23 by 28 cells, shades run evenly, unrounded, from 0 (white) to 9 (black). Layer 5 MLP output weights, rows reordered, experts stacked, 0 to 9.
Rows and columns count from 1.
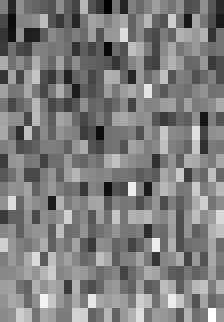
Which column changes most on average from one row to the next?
19
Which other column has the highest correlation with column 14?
16
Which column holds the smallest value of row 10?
25
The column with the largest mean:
12
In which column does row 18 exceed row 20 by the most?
7
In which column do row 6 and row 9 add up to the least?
5
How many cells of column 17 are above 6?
3
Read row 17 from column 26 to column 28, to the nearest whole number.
5 3 2
